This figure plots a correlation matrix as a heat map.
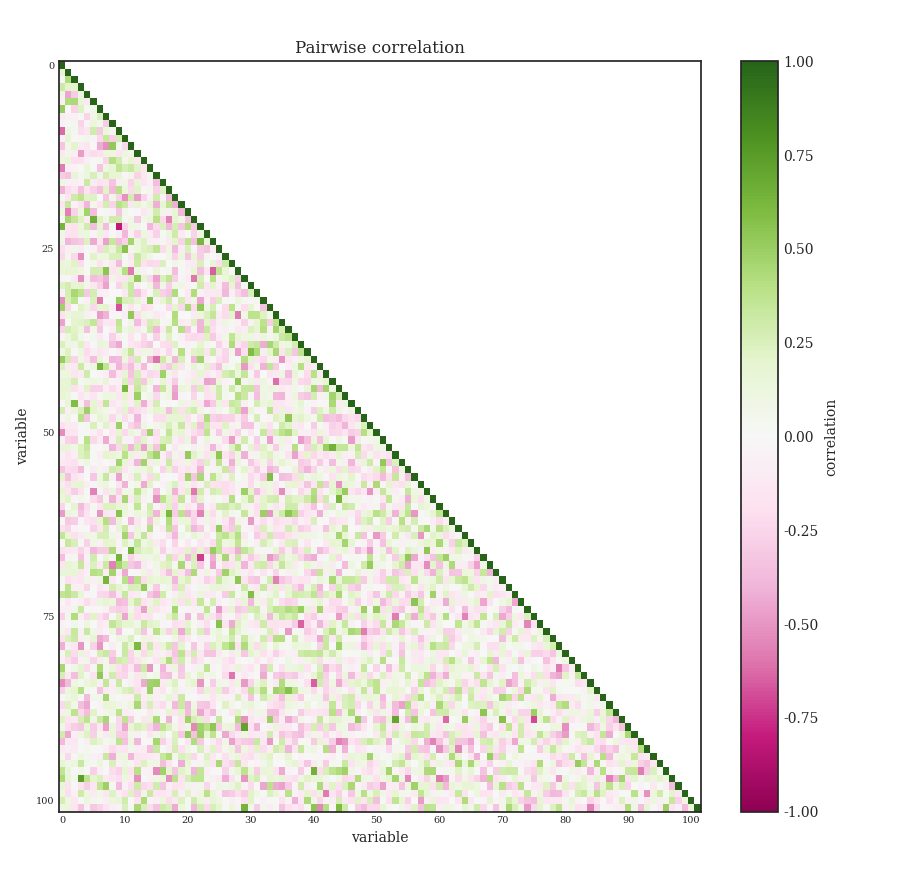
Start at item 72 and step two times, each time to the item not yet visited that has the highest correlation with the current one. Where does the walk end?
39
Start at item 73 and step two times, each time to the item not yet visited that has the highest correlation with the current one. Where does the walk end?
33
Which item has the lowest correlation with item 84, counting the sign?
40
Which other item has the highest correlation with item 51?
54
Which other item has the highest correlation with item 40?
96
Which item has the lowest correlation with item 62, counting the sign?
30
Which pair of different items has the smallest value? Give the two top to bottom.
9, 22
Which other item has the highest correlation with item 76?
25
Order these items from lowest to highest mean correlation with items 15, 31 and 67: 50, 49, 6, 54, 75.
50, 6, 54, 49, 75
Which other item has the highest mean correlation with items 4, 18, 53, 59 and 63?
20
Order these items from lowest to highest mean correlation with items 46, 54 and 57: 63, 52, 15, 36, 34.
34, 52, 36, 15, 63
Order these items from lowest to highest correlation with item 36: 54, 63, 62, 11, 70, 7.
70, 62, 7, 54, 11, 63
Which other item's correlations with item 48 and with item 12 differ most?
79
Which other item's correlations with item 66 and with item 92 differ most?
58
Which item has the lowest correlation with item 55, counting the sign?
97
